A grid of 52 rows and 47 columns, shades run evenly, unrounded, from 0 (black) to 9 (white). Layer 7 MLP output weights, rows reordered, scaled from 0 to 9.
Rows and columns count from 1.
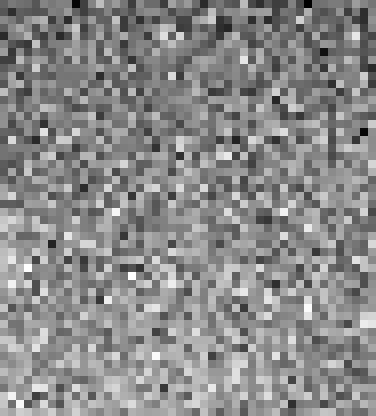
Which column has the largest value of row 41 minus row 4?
46
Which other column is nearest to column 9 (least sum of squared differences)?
19
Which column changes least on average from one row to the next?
8
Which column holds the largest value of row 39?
39
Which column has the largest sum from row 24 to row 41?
1
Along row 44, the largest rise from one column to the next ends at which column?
32
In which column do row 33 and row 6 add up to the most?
45
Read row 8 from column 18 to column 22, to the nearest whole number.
4 5 5 4 5
